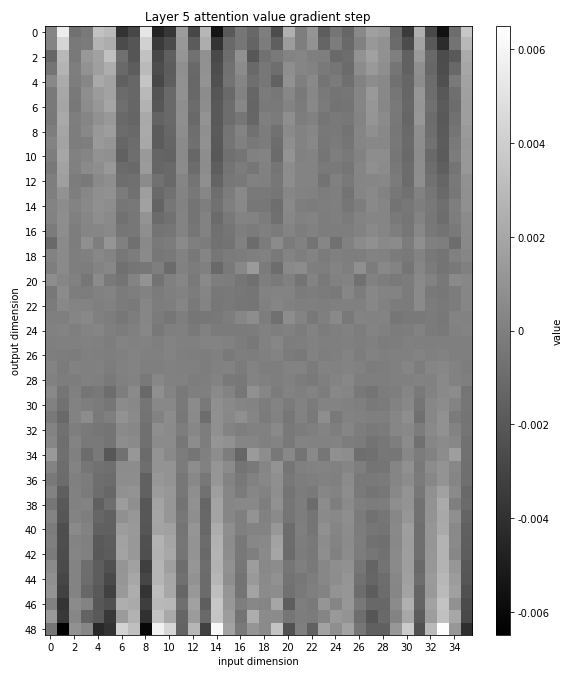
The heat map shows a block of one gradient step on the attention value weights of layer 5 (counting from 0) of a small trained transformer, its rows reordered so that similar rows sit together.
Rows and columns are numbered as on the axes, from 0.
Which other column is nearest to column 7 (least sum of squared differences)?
30
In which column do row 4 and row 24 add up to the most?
8
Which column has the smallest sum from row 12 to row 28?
14
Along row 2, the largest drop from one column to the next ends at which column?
9
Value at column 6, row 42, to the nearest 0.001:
0.002
